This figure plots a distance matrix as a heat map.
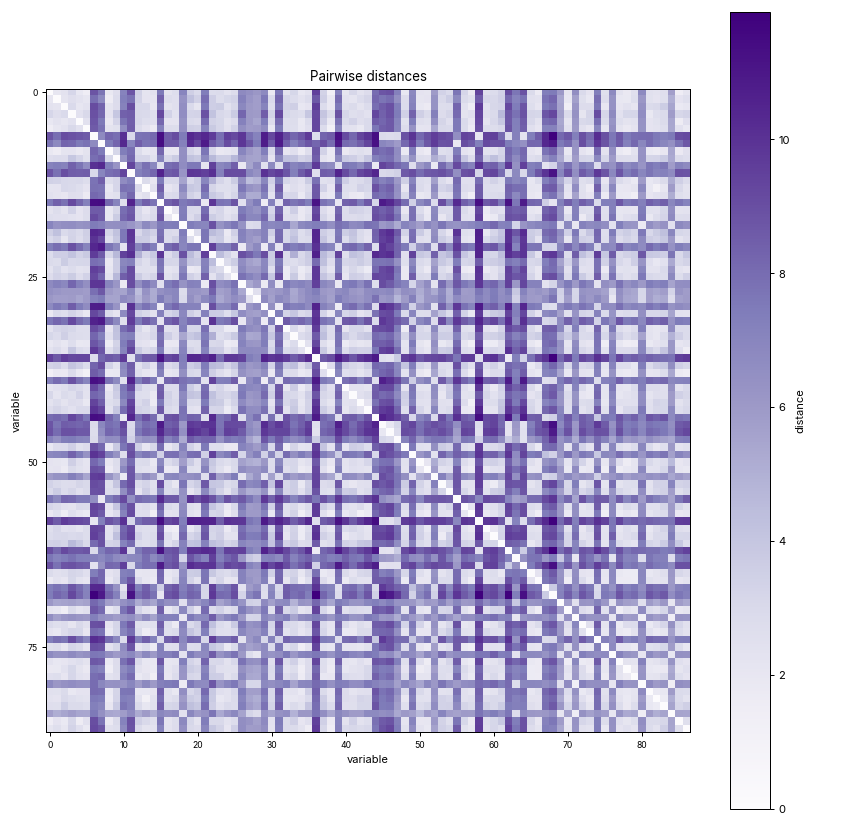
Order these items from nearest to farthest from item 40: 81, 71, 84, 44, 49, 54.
81, 54, 84, 71, 49, 44
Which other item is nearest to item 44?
10
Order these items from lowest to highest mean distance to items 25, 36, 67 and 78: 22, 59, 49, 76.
59, 22, 76, 49
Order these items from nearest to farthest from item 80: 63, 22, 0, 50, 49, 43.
63, 50, 49, 0, 43, 22
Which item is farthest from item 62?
68
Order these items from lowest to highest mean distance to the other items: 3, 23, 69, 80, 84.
23, 3, 84, 69, 80
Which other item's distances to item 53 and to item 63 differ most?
60
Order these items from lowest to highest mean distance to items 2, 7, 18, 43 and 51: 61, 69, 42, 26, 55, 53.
42, 53, 61, 69, 55, 26
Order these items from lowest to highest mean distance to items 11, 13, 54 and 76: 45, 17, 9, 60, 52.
9, 17, 60, 45, 52
